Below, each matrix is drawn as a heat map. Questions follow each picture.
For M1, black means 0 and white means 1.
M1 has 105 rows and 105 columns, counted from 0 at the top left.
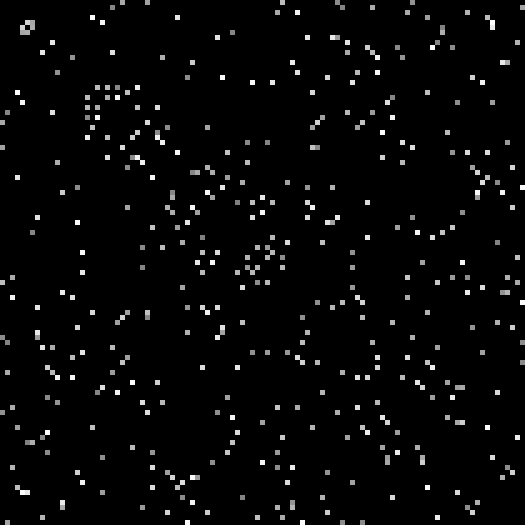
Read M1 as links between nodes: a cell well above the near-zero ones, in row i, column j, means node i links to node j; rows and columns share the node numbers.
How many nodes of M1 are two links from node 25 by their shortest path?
10
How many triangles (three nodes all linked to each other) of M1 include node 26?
3
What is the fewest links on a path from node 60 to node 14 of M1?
6
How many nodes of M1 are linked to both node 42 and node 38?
1
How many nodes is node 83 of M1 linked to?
3
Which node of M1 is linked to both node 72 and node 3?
node 85
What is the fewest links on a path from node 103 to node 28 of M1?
3
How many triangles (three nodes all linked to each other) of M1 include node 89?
2
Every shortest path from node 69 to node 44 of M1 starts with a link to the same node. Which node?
node 22
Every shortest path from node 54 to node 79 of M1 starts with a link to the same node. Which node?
node 47
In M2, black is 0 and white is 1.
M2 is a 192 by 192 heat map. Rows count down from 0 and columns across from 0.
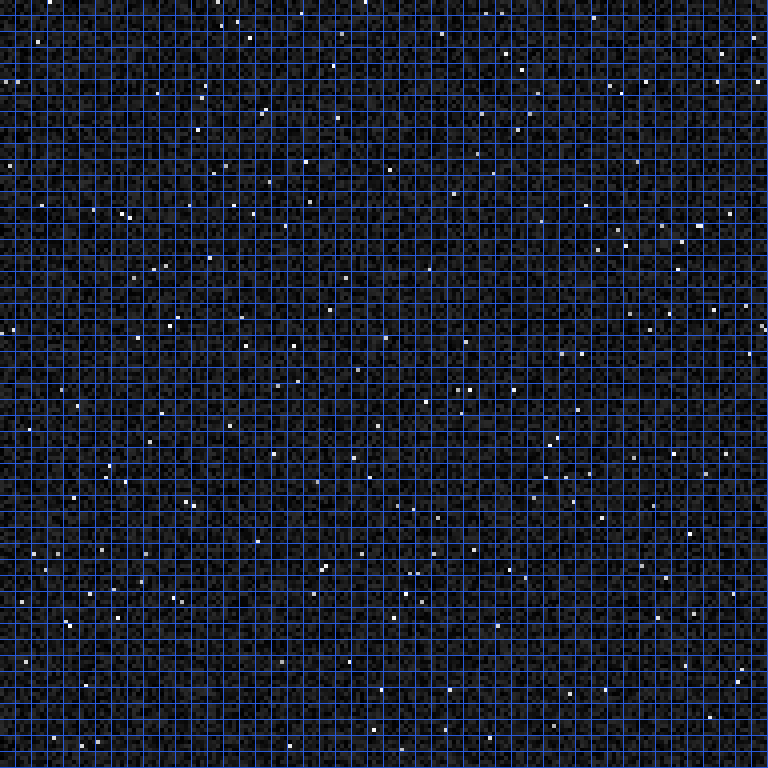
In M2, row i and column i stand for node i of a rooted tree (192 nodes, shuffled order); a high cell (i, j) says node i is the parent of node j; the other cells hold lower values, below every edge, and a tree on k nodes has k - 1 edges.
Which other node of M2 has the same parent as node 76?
159
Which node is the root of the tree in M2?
153
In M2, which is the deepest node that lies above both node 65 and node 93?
182
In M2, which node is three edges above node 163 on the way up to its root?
184
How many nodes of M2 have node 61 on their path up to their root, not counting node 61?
11
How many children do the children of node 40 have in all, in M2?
1
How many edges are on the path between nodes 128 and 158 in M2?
3
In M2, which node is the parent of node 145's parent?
114
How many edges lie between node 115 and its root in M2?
5
